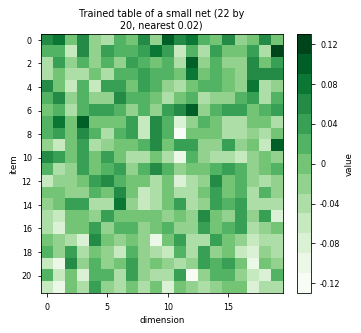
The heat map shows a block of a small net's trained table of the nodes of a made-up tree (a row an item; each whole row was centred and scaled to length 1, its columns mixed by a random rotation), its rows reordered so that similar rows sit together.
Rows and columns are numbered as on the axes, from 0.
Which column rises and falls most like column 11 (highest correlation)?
15
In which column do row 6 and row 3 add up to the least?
2
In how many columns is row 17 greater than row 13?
3
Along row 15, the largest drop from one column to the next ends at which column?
19
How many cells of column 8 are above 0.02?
4
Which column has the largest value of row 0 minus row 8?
11
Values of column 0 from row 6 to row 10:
0 0.02 0.02 -0.02 0.06
